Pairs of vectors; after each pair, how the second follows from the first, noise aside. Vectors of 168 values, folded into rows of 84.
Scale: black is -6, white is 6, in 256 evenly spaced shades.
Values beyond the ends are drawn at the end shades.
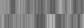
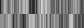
reversed, negated, scaled up.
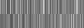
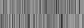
wrapped around, negated.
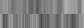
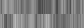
wrapped around, negated.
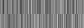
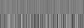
negated, partly zeroed.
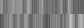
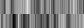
wrapped around, negated, scaled up.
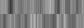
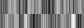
reversed, negated, scaled up.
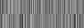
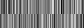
reversed, scaled up.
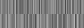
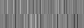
negated, partly zeroed.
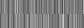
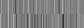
negated, partly zeroed.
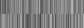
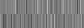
wrapped around, partly zeroed.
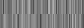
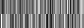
wrapped around, negated, scaled up.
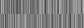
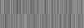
shrunk.
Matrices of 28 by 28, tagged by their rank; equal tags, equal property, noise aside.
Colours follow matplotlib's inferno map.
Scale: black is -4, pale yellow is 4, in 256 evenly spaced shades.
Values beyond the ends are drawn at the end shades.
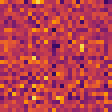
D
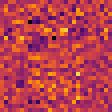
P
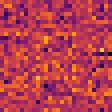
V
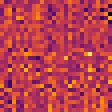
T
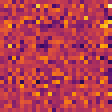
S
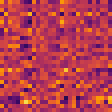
S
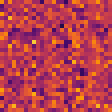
D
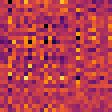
S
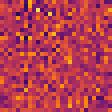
D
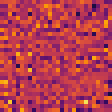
V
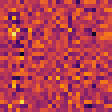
P
